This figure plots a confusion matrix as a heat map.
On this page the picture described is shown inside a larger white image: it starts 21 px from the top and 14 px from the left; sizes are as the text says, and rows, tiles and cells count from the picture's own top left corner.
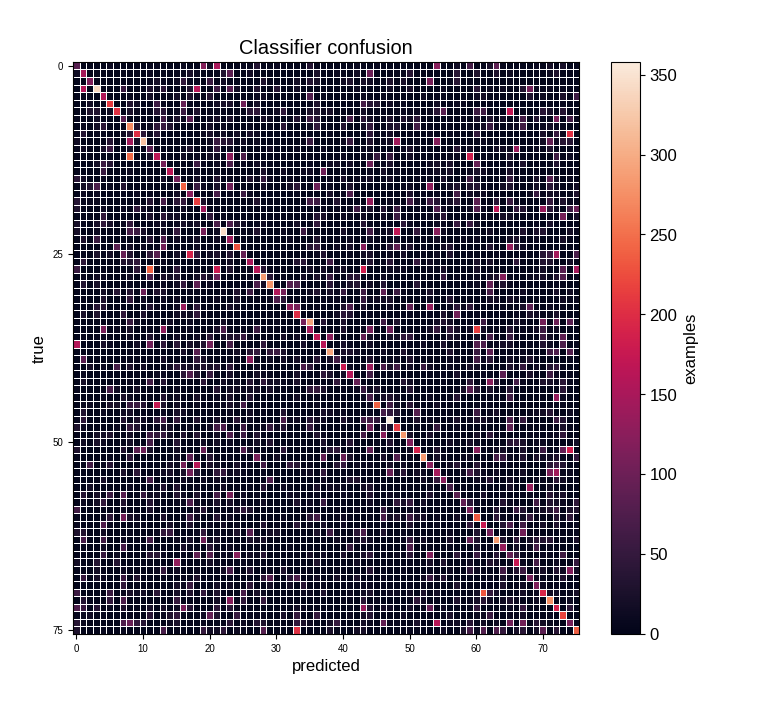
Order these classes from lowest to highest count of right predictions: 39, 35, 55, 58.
39, 58, 55, 35
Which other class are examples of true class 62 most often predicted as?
67
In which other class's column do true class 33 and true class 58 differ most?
57
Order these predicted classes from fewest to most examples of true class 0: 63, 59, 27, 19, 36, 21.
36, 27, 59, 63, 19, 21
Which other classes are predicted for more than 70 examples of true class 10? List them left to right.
8, 48, 54, 71
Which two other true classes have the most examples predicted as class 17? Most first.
25, 54
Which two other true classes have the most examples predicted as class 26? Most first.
39, 62
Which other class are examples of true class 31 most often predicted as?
30
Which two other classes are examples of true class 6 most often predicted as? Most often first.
65, 55
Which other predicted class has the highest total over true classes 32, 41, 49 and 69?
16
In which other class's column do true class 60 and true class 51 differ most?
74
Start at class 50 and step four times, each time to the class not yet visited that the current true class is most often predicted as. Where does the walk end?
71
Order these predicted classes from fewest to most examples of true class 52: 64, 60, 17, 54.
60, 54, 64, 17
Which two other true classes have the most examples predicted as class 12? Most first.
45, 25
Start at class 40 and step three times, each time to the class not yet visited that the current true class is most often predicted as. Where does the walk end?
43
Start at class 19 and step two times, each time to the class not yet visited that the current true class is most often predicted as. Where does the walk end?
59
